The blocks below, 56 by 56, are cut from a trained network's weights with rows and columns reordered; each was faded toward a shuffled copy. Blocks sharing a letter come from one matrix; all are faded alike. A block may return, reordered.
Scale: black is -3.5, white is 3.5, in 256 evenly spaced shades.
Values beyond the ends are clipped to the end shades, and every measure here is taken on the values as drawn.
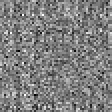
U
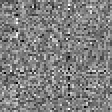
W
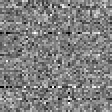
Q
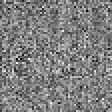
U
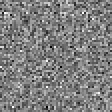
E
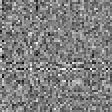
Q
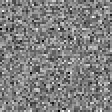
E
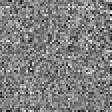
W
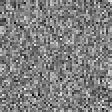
E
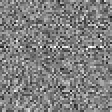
Q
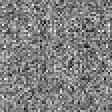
U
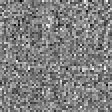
U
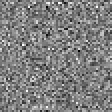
W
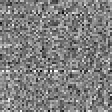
Q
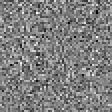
E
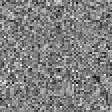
E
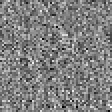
U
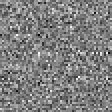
W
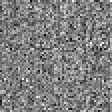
U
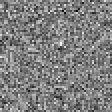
E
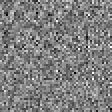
W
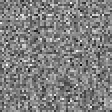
W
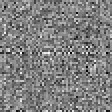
Q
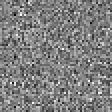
W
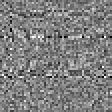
Q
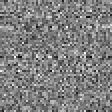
Q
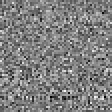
W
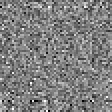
E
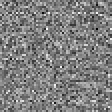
W
